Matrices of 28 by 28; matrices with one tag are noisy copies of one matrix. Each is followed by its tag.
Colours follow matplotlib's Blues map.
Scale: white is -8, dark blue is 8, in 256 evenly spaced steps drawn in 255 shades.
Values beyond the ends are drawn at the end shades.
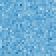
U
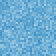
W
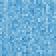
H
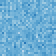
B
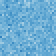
U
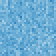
H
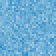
H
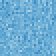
W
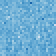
B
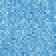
H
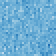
B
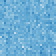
B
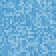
W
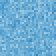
W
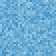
U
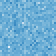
U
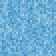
H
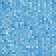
W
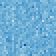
B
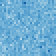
B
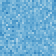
W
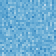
W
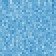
W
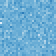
H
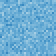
U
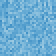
W
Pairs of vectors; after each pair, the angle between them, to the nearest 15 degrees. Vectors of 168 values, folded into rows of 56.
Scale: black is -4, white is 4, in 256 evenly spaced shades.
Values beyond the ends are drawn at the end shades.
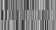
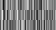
135 degrees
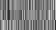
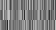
150 degrees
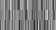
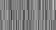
120 degrees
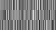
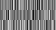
150 degrees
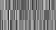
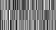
30 degrees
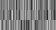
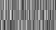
120 degrees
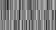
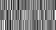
105 degrees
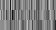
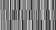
45 degrees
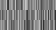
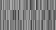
105 degrees
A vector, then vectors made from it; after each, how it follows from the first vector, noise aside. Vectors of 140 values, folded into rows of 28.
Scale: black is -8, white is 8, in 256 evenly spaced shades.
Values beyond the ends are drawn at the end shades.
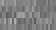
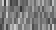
wrapped around, scaled up.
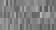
reversed, negated.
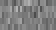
wrapped around.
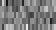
wrapped around, scaled up.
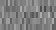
reversed, negated.
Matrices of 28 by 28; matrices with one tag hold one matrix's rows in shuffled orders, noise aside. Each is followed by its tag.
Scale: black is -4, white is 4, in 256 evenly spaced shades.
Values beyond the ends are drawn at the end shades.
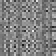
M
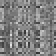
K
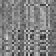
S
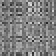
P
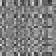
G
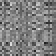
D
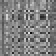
S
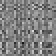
G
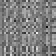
M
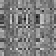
K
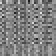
G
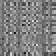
M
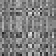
P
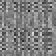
G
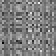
P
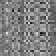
S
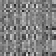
M
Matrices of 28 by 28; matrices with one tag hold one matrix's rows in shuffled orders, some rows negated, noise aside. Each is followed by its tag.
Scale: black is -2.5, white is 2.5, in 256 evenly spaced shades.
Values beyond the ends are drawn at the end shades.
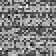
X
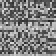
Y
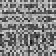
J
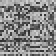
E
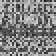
J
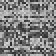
E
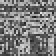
E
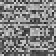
E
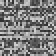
E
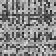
J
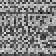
Y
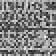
Y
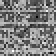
E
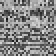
E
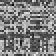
E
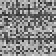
J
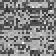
E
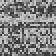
X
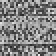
Y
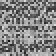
J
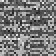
E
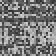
X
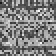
J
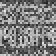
J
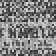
J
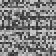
X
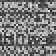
Y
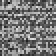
X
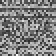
J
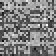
E
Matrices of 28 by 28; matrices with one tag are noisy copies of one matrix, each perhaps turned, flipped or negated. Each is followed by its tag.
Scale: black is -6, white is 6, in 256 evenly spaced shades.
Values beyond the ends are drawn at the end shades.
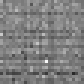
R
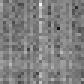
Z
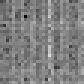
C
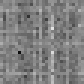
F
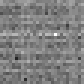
C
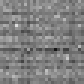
C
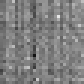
C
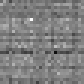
F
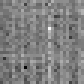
C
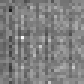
R
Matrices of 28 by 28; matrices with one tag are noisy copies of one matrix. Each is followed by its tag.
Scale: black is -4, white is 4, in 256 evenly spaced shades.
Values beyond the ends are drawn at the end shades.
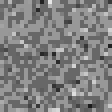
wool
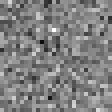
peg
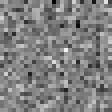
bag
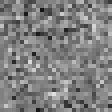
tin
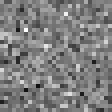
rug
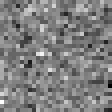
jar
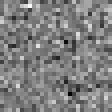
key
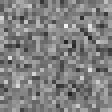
key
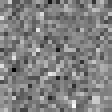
peg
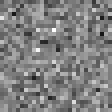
peg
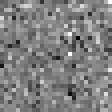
key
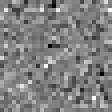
bag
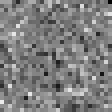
wool
